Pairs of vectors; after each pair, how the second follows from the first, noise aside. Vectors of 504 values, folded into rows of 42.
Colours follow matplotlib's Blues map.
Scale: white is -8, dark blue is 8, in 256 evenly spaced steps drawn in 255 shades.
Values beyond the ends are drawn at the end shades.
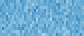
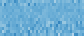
wrapped around, partly zeroed.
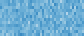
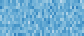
copied.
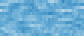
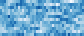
wrapped around, scaled up.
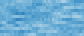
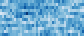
wrapped around, scaled up.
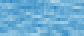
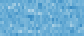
wrapped around, partly zeroed.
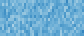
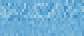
negated, partly zeroed.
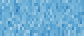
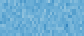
reversed, shrunk.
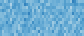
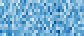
reversed, scaled up.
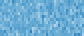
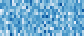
wrapped around, scaled up.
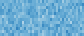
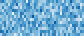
reversed, scaled up.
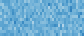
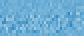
reversed, partly zeroed.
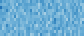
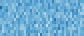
copied.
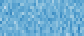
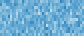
shuffled.
